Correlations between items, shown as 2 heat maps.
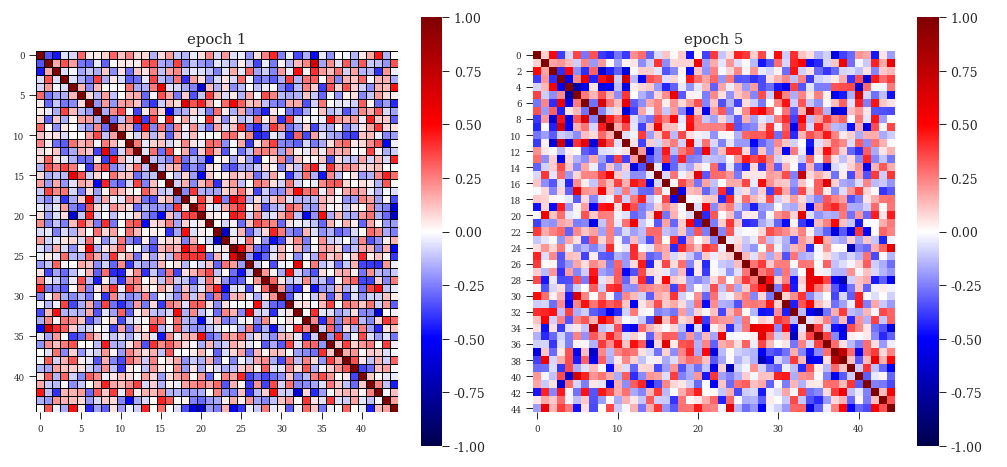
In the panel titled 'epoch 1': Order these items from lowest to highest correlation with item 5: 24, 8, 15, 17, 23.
17, 23, 24, 8, 15
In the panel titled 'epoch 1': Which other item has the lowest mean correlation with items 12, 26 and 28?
7
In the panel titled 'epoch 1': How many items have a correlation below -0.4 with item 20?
4
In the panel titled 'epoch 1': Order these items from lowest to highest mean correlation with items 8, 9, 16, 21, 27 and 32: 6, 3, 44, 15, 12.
3, 44, 15, 6, 12
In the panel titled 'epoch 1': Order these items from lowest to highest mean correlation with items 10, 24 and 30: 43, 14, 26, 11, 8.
14, 8, 11, 43, 26
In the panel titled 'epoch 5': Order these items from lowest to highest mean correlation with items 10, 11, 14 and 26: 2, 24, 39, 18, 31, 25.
2, 25, 24, 39, 18, 31
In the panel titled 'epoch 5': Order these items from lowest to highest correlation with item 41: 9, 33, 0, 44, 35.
9, 44, 33, 35, 0
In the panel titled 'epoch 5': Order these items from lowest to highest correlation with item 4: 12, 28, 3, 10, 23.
3, 28, 10, 12, 23
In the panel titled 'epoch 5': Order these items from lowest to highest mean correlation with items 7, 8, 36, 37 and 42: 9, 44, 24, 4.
4, 24, 44, 9
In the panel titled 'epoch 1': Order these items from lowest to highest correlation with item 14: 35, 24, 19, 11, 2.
24, 19, 35, 11, 2
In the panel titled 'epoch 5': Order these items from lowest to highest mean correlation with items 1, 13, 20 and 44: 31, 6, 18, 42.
31, 6, 18, 42
